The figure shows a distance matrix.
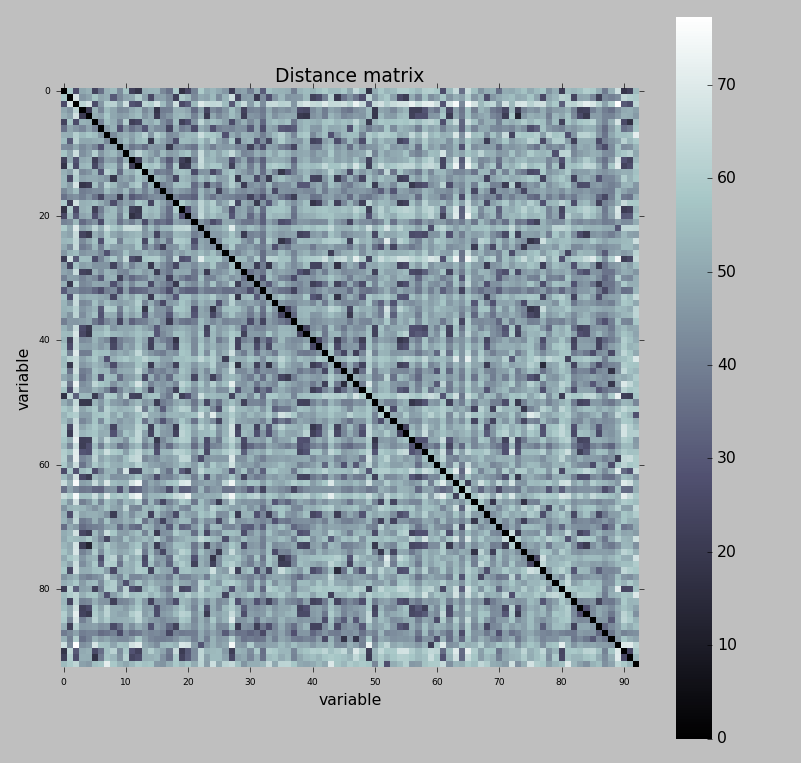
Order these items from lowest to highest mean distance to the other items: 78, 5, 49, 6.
6, 78, 5, 49
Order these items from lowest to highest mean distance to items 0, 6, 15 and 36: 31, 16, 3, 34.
3, 16, 34, 31
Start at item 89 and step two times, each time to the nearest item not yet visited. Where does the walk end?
22
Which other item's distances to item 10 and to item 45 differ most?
47
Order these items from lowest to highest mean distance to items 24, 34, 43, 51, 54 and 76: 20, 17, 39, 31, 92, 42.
17, 31, 42, 39, 20, 92
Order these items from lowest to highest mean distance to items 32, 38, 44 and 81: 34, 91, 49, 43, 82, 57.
82, 57, 43, 34, 91, 49
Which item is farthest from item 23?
2
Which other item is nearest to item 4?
73
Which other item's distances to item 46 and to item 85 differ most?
24
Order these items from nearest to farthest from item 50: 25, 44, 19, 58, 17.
58, 25, 17, 44, 19
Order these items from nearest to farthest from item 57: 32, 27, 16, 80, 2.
32, 16, 80, 27, 2
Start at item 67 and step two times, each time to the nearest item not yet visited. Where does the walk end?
64
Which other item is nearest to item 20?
11
